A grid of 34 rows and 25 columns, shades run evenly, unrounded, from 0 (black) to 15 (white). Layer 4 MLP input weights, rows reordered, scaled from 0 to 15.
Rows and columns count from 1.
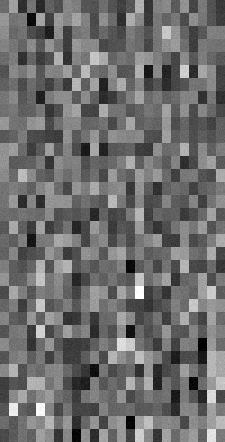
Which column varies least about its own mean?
1
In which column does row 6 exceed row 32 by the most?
10
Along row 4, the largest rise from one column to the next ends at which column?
9
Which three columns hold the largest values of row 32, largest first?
5, 2, 24
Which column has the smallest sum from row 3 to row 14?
22
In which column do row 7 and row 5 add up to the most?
11
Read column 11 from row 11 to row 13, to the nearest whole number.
9 10 6
